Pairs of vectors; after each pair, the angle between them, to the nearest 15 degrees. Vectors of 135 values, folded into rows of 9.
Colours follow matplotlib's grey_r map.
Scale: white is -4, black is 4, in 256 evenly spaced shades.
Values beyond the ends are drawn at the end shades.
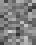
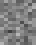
165 degrees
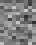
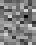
30 degrees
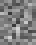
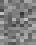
75 degrees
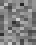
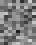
105 degrees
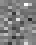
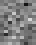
150 degrees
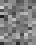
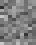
165 degrees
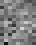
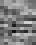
60 degrees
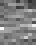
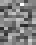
105 degrees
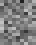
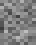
150 degrees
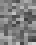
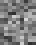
150 degrees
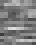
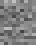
60 degrees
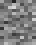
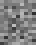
105 degrees
